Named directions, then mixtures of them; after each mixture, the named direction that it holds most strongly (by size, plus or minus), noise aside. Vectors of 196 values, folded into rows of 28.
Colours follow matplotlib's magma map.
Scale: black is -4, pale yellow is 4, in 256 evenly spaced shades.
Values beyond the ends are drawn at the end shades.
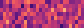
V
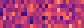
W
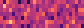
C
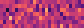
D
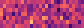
W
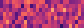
V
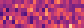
W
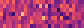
W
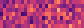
W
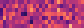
W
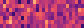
C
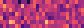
C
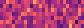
V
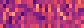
D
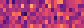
V
